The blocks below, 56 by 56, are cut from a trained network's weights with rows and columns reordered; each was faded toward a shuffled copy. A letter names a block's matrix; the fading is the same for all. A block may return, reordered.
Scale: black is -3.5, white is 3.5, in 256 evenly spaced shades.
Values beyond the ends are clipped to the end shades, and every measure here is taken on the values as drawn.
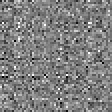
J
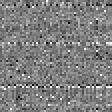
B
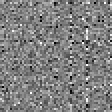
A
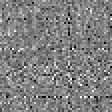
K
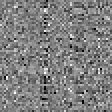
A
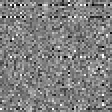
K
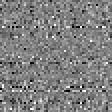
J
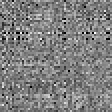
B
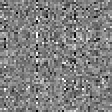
A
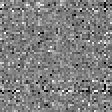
K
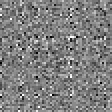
A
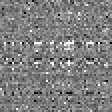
B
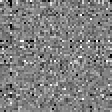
K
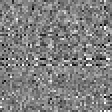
K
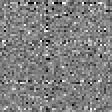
K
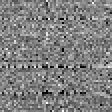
B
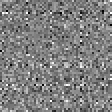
A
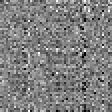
A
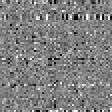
J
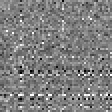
B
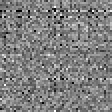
B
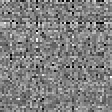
B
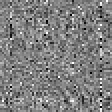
A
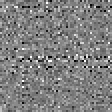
J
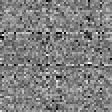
B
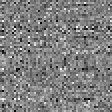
A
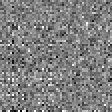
A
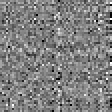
A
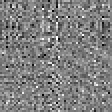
A
